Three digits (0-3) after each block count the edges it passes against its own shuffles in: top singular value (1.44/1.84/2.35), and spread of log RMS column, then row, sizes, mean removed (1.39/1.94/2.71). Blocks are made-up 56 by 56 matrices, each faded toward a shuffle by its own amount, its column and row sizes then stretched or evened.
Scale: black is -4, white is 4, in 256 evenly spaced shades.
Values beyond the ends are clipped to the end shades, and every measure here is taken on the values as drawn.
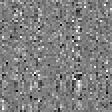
2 2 0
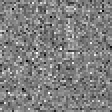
1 0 0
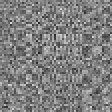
3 1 1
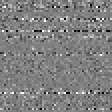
1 0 3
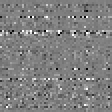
1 1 3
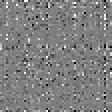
2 2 2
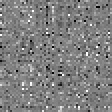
2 2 1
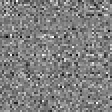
2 0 2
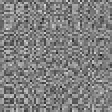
3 2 0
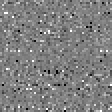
0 0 2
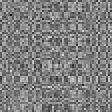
3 2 1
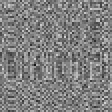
3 1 0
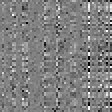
3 3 0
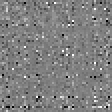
0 2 2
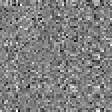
2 1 2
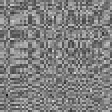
3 0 1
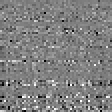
2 0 3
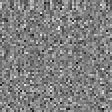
2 1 1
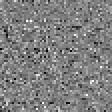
1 0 2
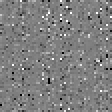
0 2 1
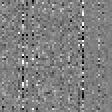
1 3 0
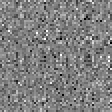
2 1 1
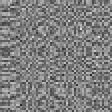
3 2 0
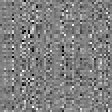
3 3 0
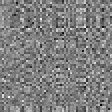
3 2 1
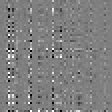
3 3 2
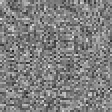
2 1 0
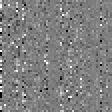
1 3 0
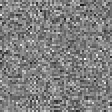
2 0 1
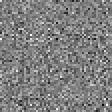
2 1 2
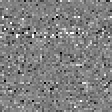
1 0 2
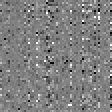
2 3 1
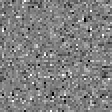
1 1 1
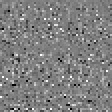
1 0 2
